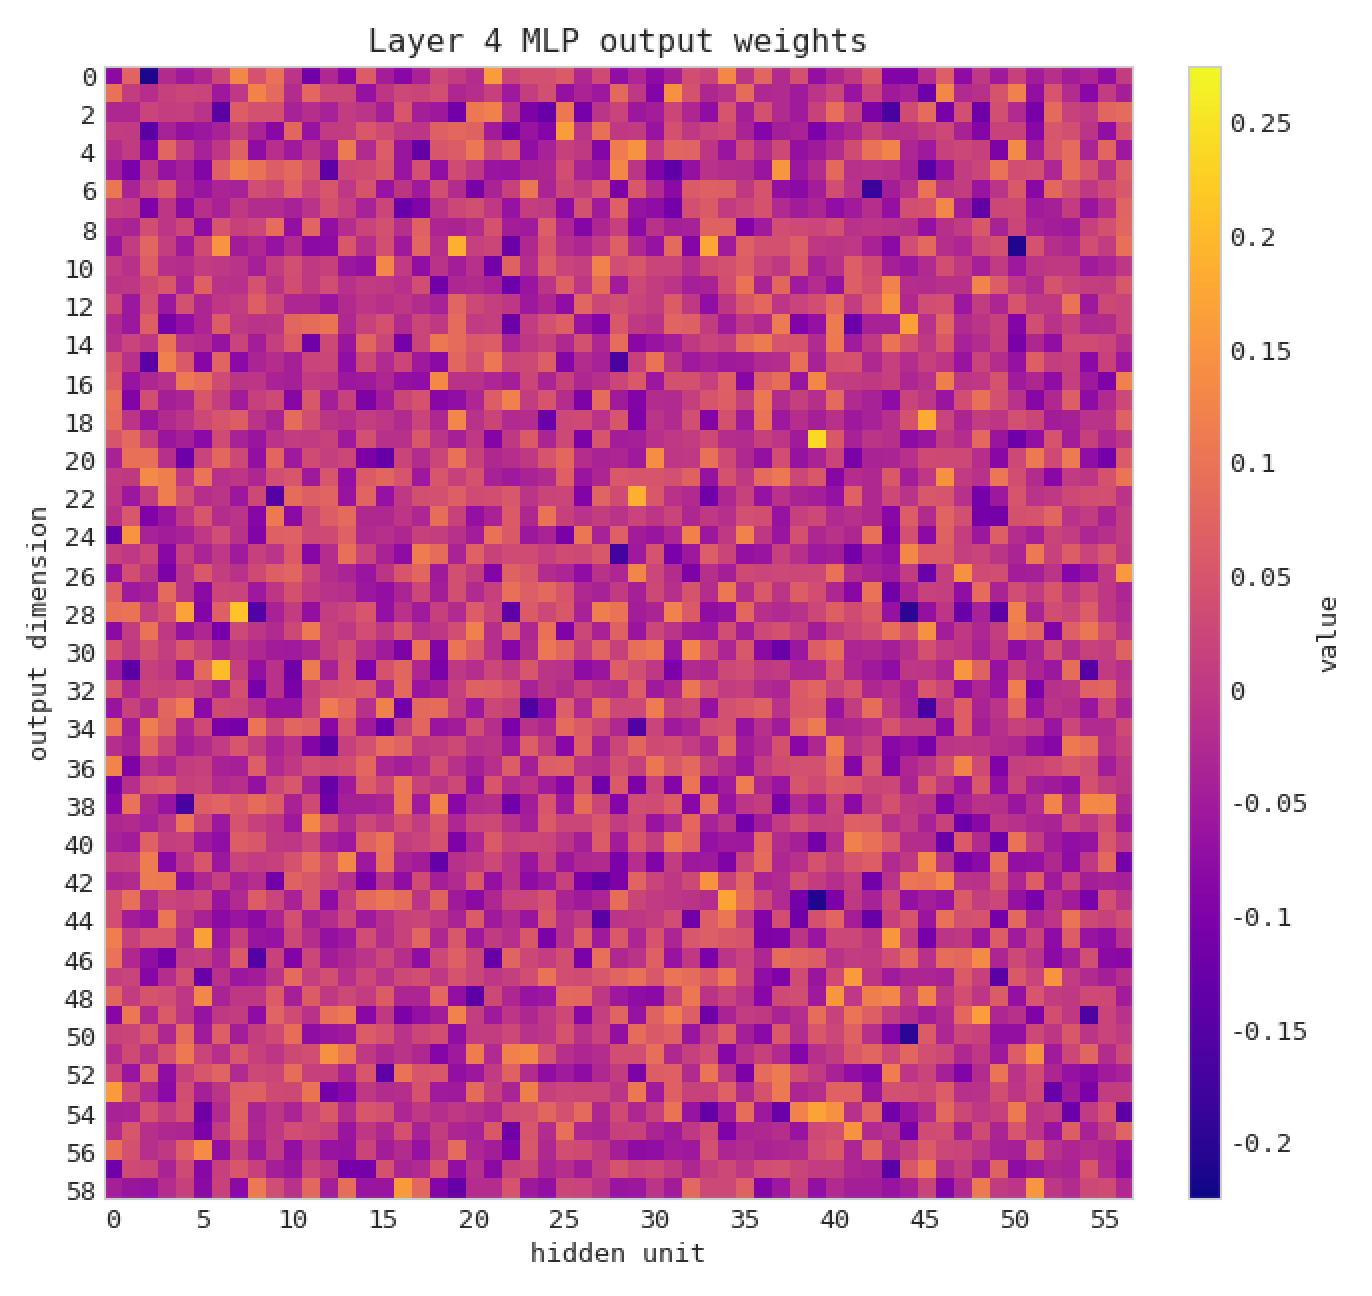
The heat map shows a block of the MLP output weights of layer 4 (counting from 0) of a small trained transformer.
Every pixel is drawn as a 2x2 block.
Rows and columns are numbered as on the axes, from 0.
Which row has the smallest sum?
7
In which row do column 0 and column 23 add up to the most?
53
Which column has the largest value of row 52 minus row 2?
43
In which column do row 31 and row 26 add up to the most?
47
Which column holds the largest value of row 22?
29
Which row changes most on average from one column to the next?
28
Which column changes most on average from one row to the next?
45
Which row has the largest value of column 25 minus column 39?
3
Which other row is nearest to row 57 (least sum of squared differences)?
10
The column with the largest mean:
40
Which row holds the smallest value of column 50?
9
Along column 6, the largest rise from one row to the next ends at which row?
31
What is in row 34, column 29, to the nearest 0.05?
-0.15
